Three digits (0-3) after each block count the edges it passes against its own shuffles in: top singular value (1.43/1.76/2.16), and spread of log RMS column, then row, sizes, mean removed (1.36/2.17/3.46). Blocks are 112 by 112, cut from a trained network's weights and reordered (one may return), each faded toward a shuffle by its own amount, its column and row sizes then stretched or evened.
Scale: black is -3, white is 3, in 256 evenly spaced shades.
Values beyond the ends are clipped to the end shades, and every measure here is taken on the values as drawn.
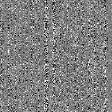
0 3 1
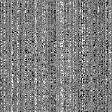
3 3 2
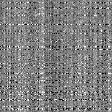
3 1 3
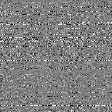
2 1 3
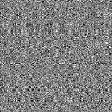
2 0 2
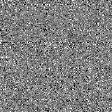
0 2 2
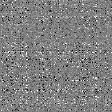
0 2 2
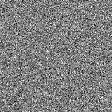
1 1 0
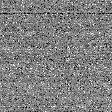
1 0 1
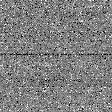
1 0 1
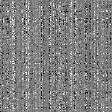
3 3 2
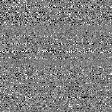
0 1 3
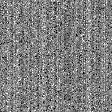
2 1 0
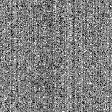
2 0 1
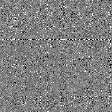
1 2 2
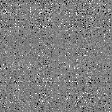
0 2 2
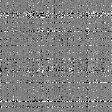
2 2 3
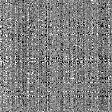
3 2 2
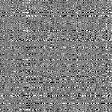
3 2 3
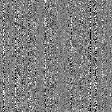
1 3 0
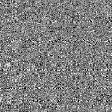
2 1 2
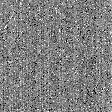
1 0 0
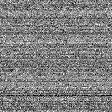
3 0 1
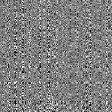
3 3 2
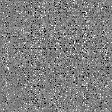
0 2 1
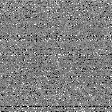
1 1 2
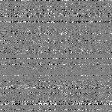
1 1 3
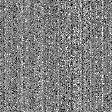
2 2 0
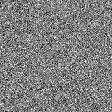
1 0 0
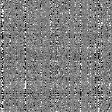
2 3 0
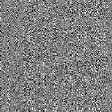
2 3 1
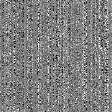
2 3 0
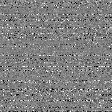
0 0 3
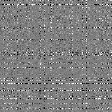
2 2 3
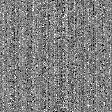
2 2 0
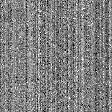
3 2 0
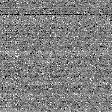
2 1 1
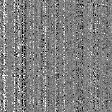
3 3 1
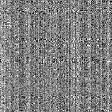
3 1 2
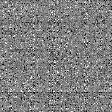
1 2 0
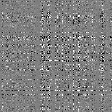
1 3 3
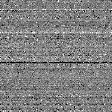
3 1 2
